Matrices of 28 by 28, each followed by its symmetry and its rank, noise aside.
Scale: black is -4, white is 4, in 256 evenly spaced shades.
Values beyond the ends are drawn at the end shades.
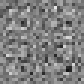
symmetric, rank four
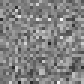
no symmetry, rank six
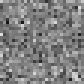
no symmetry, rank six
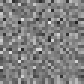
antisymmetric, rank four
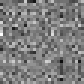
no symmetry, rank six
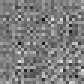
symmetric, rank five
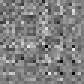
symmetric, rank four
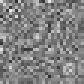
symmetric, rank six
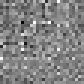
symmetric, rank six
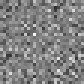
symmetric, rank six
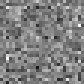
no symmetry, rank six
